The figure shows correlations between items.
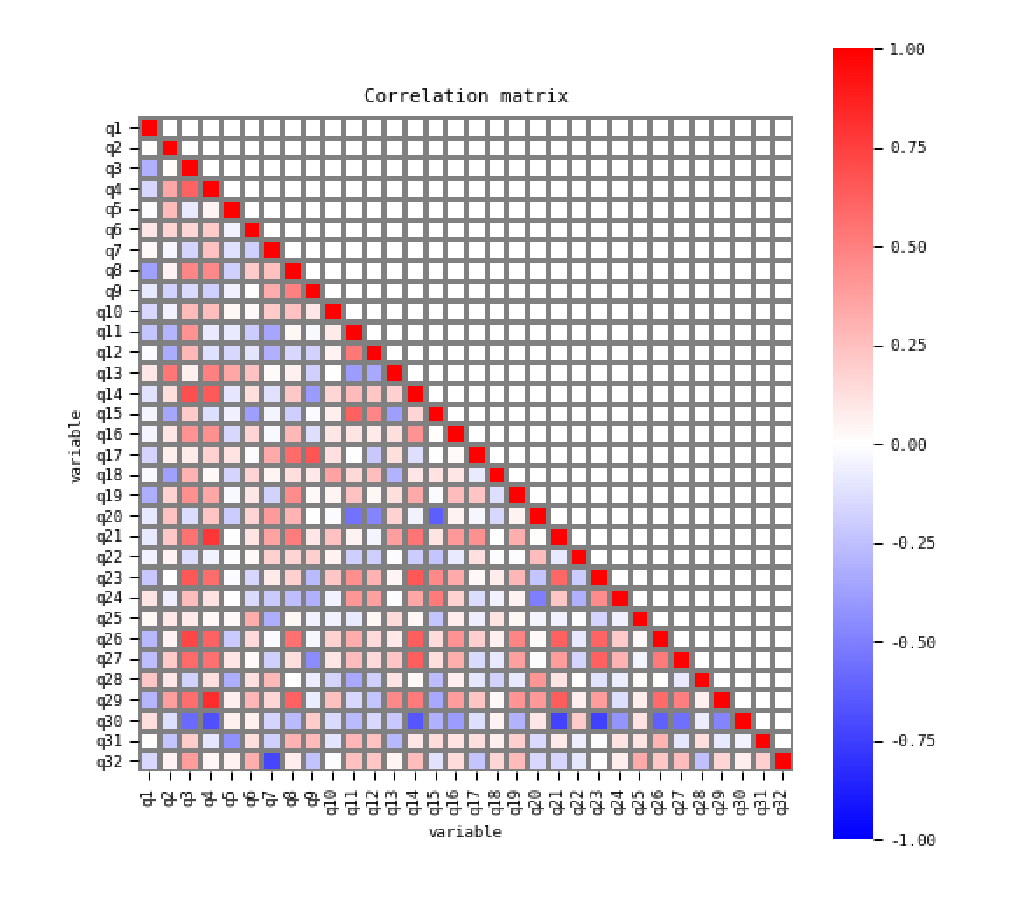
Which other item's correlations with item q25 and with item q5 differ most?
q31
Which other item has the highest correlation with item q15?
q11
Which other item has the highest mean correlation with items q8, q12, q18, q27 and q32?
q3
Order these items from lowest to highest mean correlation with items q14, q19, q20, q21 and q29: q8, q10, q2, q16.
q10, q2, q16, q8
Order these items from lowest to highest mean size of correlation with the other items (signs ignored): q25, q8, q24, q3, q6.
q25, q6, q24, q8, q3
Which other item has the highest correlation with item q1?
q28
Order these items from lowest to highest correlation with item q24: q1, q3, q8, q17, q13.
q8, q17, q13, q1, q3
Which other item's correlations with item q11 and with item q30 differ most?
q23
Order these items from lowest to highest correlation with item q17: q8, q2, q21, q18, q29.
q18, q2, q29, q21, q8
